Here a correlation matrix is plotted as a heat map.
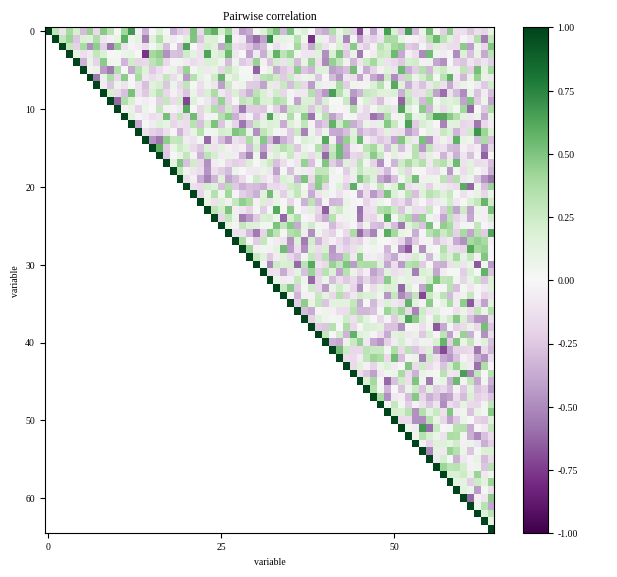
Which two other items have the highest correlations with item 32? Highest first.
1, 11
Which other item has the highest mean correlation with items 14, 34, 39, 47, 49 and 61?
45
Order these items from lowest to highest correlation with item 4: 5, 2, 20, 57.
57, 5, 2, 20
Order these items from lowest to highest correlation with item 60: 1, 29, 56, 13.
13, 1, 29, 56
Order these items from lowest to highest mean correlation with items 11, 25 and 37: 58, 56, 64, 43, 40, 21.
64, 43, 40, 21, 56, 58
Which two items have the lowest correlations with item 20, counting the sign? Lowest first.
9, 61
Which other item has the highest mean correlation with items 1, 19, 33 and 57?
11
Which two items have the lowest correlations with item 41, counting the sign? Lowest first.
57, 62
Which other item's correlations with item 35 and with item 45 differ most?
0
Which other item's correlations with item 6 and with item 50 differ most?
7
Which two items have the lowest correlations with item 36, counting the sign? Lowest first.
30, 53
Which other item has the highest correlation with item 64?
26
